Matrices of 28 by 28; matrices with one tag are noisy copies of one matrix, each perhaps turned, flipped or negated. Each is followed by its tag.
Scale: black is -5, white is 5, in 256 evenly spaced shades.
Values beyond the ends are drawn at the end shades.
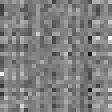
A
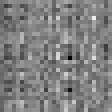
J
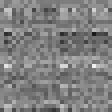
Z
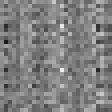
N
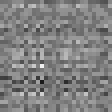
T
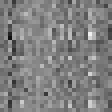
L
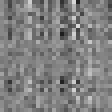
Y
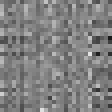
A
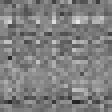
L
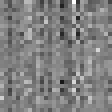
Y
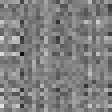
A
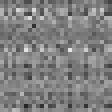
N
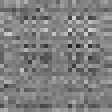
T
